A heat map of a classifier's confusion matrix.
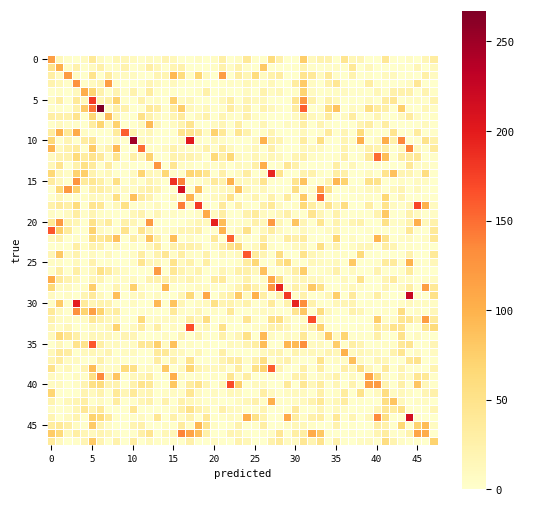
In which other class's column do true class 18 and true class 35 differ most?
45
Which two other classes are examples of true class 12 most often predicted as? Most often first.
40, 41
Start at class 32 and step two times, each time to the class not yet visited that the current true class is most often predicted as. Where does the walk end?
16
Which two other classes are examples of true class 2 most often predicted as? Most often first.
21, 15
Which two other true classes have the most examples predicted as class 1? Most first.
20, 9
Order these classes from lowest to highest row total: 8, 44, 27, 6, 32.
8, 27, 32, 44, 6
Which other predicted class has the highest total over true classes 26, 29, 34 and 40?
44
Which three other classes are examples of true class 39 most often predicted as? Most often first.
6, 15, 8
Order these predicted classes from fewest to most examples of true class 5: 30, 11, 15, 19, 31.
19, 11, 30, 15, 31
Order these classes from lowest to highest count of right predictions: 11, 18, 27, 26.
26, 27, 11, 18
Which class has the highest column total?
5
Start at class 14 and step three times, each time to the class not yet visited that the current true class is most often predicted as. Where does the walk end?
31
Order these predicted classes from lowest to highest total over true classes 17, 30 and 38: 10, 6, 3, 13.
6, 13, 10, 3
